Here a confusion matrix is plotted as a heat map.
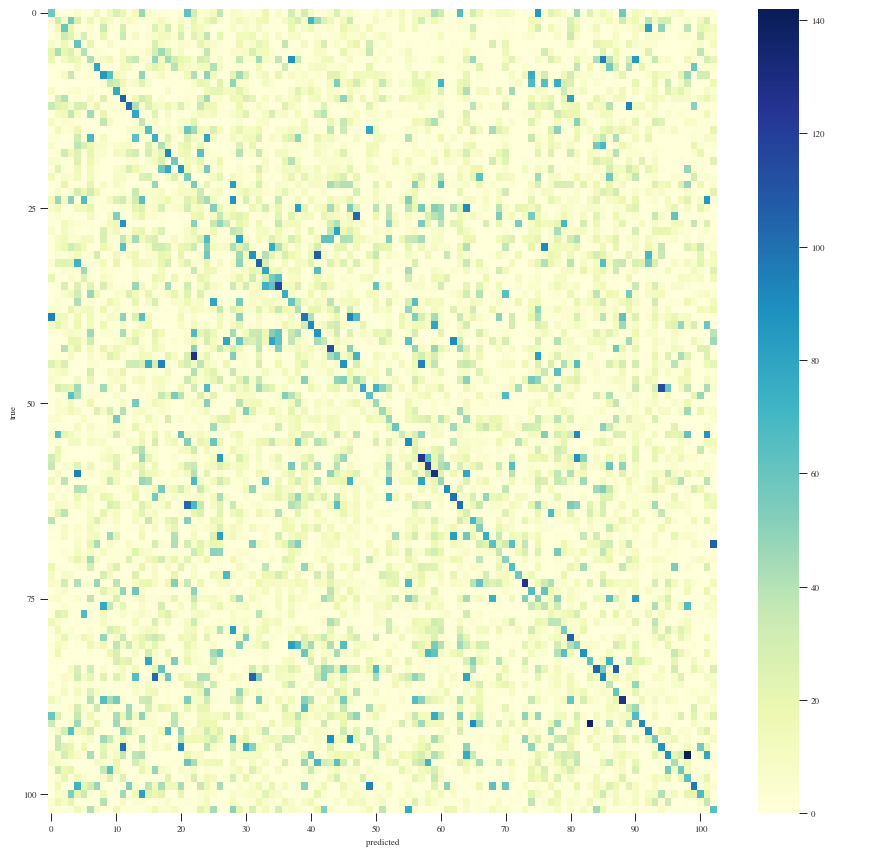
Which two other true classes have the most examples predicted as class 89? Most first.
12, 36
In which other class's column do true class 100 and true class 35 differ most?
14
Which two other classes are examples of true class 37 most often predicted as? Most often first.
25, 56
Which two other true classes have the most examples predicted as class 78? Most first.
9, 46
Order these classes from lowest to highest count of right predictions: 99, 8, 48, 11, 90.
90, 48, 8, 99, 11
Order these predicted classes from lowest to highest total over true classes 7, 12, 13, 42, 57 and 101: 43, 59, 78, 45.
43, 59, 45, 78
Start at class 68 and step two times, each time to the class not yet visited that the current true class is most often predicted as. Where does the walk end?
55
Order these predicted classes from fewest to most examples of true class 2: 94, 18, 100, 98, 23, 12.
12, 23, 100, 18, 98, 94
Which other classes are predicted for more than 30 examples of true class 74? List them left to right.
11, 13, 22, 43, 76
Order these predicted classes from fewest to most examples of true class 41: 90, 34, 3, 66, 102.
3, 90, 66, 102, 34
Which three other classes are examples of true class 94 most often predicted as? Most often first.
11, 20, 30
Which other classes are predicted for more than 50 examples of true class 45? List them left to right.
15, 17, 57, 81
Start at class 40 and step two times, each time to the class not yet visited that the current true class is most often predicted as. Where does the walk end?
4
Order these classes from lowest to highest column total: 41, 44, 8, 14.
8, 41, 14, 44
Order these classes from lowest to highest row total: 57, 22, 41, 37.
37, 22, 41, 57
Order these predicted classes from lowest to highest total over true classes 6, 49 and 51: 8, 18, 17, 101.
8, 101, 17, 18
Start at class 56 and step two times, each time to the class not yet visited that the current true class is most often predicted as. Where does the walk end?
81
